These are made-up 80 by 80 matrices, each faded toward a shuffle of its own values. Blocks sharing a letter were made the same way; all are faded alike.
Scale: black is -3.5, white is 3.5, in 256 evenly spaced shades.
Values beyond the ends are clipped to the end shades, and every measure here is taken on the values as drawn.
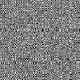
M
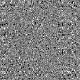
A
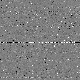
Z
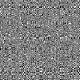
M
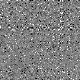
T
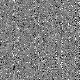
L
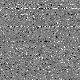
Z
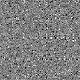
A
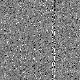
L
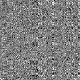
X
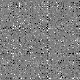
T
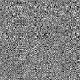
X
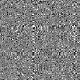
M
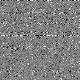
Z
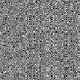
M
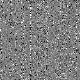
L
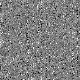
L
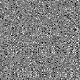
A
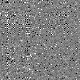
T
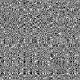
M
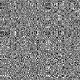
X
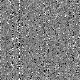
L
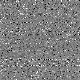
Z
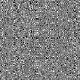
A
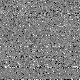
Z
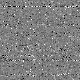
Z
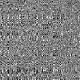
M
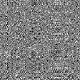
X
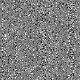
L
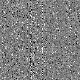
L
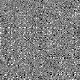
A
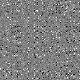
T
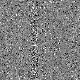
L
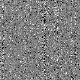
L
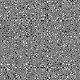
T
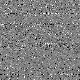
Z
